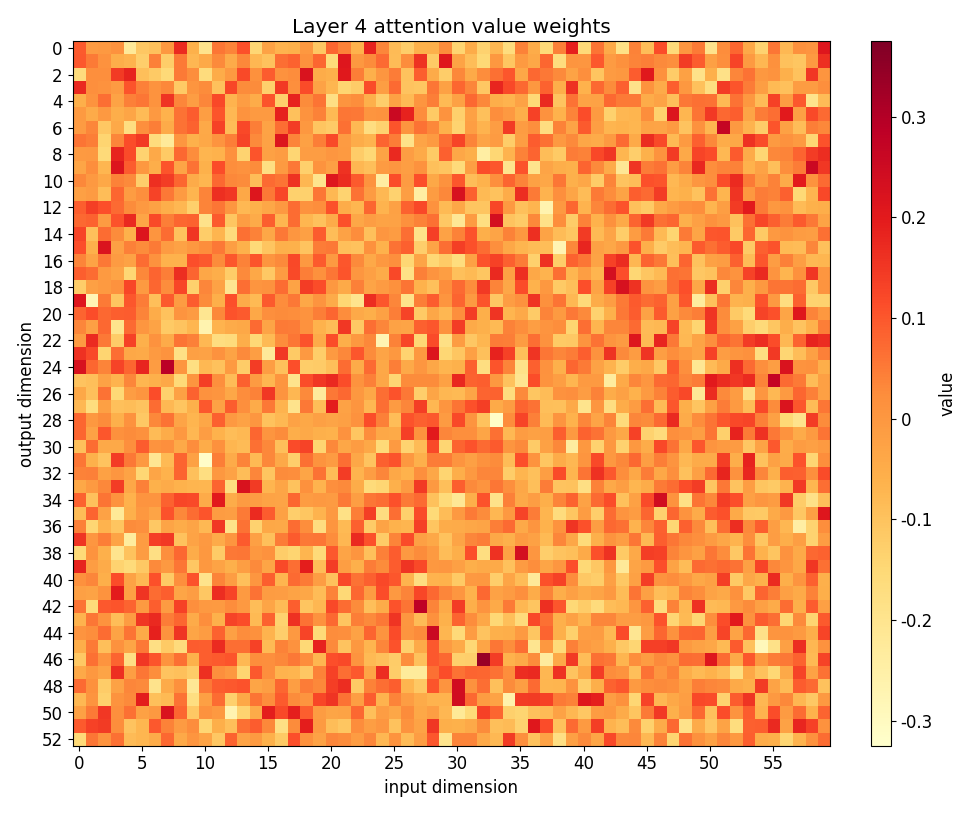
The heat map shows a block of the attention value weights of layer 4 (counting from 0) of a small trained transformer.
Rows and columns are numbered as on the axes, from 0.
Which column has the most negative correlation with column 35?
55
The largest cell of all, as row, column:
46, 32
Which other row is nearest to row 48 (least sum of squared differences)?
7
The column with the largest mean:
59
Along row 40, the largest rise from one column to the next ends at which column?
37
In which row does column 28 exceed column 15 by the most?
23
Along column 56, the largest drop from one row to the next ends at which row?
28
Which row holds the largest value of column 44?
22
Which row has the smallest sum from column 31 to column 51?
0
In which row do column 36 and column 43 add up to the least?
9
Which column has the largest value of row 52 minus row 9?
34
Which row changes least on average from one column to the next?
12
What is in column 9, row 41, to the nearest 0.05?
0
